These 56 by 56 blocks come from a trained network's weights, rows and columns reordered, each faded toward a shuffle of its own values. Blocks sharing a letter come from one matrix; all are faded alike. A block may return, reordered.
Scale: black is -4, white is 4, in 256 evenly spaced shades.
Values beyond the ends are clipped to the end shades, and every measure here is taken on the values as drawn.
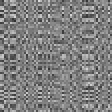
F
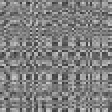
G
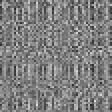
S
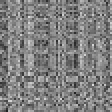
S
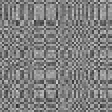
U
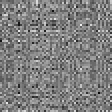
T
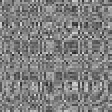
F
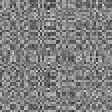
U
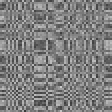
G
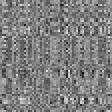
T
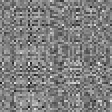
T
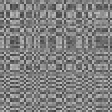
G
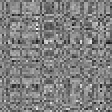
T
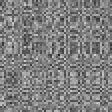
U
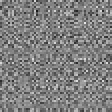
F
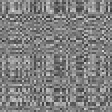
G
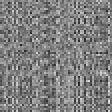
S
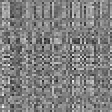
S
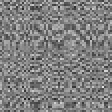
F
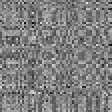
T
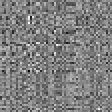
T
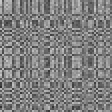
U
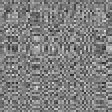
F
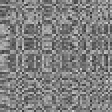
U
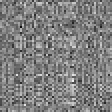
T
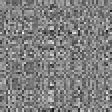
T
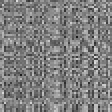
S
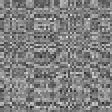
F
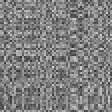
U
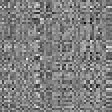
T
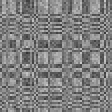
U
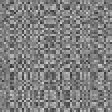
F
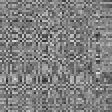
F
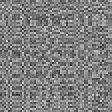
U
